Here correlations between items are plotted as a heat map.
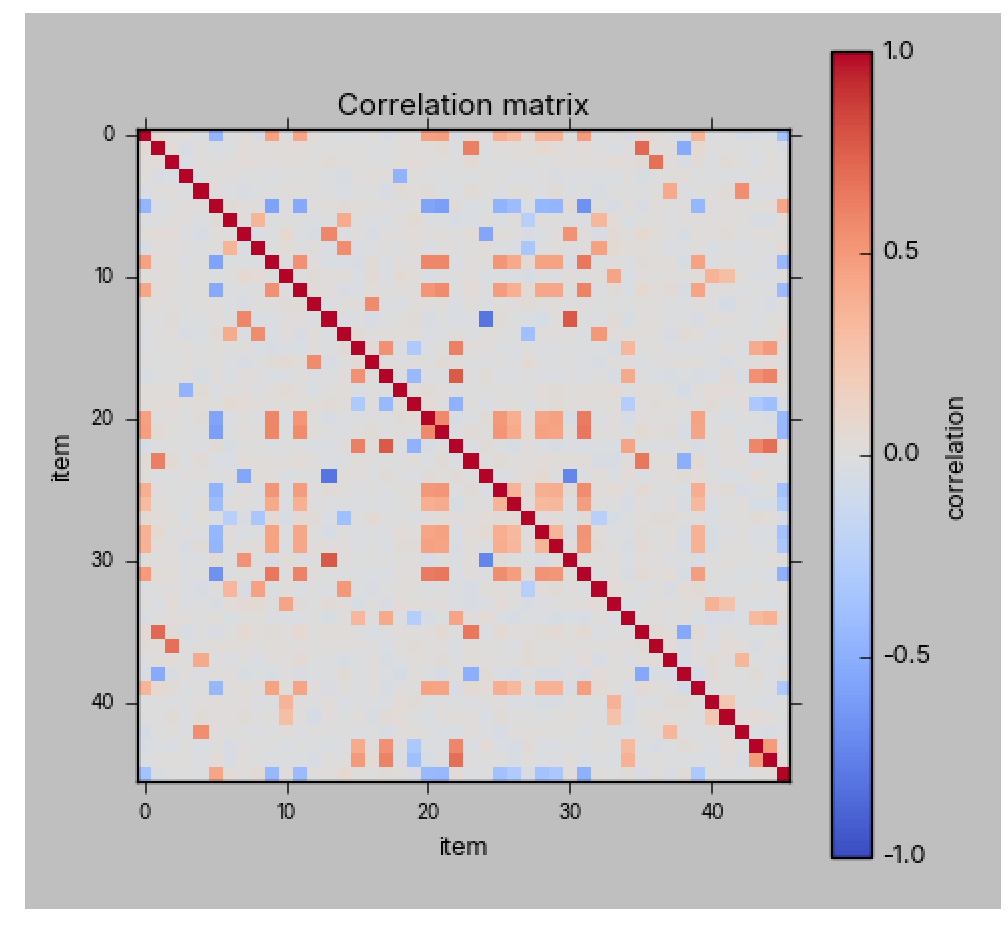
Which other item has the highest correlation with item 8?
14
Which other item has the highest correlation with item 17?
22
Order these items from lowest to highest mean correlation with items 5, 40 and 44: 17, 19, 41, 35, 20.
20, 19, 35, 41, 17
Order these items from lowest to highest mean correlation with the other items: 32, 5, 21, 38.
5, 38, 32, 21
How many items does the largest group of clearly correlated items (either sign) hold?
13
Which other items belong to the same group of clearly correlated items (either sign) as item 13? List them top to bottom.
7, 24, 30
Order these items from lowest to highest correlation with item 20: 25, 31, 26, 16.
16, 26, 25, 31
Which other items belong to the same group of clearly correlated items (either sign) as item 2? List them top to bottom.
36
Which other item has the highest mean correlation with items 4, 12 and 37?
42
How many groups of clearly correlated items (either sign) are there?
10
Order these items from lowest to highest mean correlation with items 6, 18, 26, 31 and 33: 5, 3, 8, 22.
5, 3, 22, 8
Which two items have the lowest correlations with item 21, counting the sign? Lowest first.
5, 45
